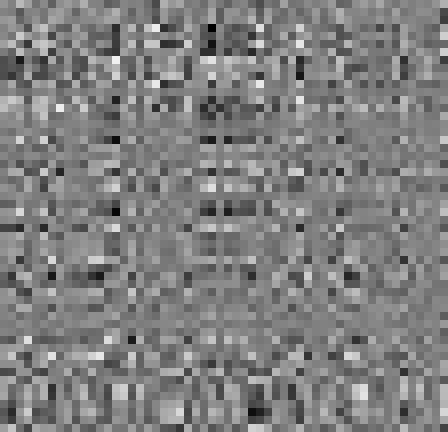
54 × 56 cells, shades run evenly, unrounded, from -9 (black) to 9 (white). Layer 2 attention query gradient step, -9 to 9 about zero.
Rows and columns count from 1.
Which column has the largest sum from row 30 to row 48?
17
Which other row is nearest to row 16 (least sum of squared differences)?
31
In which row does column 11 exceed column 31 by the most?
14
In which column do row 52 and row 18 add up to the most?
56
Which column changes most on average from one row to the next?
27
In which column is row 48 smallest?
23
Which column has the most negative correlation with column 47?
53
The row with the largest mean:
45
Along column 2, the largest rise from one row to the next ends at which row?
54
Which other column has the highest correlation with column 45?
11
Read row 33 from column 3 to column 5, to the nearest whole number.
-5 -1 0
